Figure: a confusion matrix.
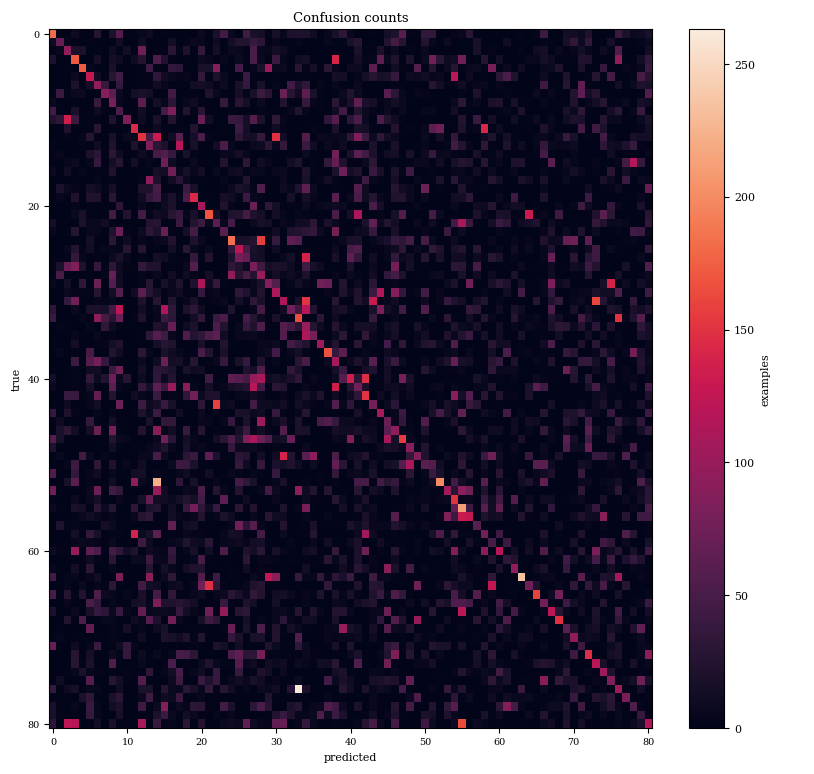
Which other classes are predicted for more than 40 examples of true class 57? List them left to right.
16, 25, 27
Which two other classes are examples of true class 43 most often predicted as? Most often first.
22, 9
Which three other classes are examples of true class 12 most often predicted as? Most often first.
30, 14, 41
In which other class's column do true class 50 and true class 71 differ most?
48
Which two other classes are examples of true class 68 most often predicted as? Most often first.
49, 16
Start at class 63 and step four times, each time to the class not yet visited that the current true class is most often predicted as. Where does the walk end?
14
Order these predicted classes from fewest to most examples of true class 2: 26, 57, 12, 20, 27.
26, 57, 20, 27, 12
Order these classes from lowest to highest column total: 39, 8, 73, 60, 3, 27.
39, 60, 73, 3, 27, 8
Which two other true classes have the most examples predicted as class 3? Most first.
80, 60
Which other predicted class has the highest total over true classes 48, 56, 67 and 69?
55
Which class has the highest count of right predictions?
63
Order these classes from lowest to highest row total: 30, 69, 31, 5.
69, 5, 30, 31
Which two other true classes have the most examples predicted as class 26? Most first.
47, 80
